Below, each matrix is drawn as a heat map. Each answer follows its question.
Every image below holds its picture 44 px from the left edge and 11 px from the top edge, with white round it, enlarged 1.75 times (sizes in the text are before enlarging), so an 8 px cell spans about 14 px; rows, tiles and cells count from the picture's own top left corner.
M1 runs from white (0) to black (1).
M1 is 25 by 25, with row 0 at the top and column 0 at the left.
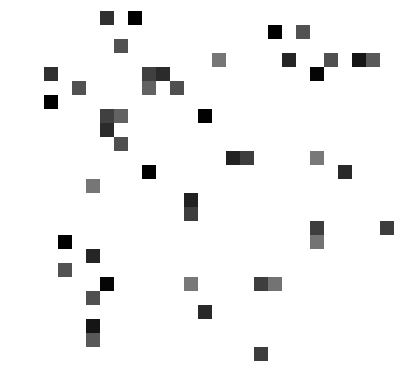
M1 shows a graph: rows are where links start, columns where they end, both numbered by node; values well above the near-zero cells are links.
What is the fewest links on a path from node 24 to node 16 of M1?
3
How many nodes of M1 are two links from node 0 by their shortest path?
3
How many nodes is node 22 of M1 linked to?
1
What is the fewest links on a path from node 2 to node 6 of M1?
5
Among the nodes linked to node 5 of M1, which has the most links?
node 7
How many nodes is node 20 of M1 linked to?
1
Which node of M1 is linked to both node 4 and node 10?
node 19
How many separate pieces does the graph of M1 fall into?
2
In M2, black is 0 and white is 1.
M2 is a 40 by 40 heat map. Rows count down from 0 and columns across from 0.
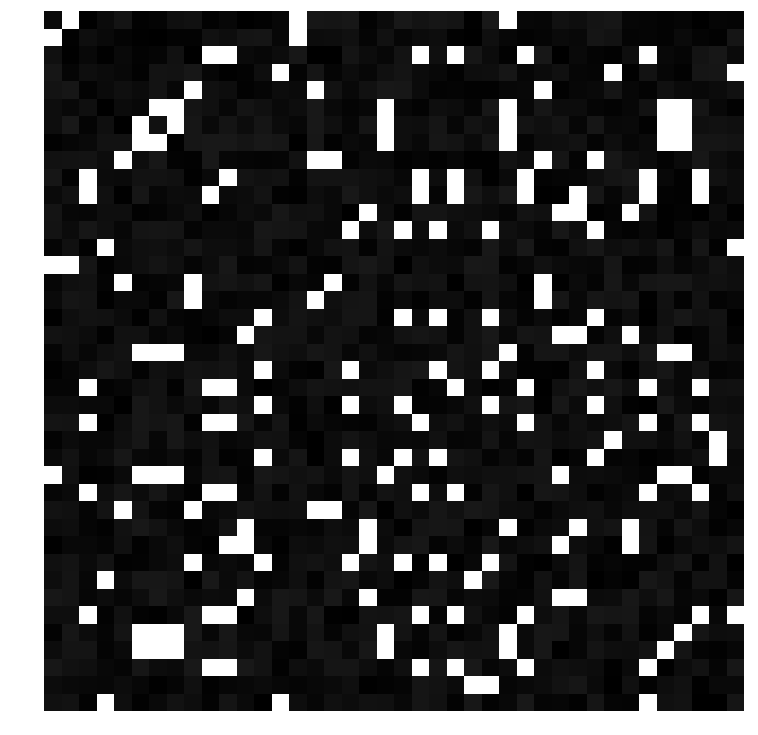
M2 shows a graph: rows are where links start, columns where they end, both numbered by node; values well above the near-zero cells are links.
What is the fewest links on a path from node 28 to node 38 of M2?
4
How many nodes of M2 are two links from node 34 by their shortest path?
3
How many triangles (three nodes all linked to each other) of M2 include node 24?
0
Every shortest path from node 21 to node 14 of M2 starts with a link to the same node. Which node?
node 10
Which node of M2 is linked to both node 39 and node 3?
node 13
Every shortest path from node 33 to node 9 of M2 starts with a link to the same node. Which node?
node 30
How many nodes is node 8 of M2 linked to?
5
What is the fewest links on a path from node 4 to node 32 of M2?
6
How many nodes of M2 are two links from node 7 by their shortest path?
2
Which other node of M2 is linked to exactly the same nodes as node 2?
node 37
